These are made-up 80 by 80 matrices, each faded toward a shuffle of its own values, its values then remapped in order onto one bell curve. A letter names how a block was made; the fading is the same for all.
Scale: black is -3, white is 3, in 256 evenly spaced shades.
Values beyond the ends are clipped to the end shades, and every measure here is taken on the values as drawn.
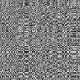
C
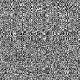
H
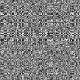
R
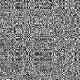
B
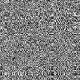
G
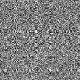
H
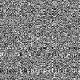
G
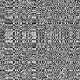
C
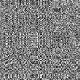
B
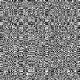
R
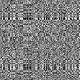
C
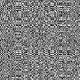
R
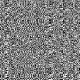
B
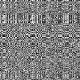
C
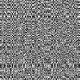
C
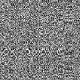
G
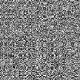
H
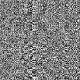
H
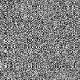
G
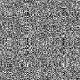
H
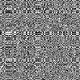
C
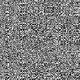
G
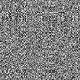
H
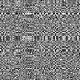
C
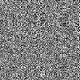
G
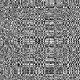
C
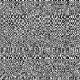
R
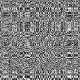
C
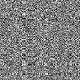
G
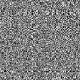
G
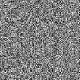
G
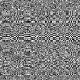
R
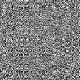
G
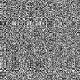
G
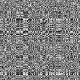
R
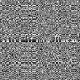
R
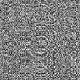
G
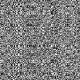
G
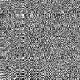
B
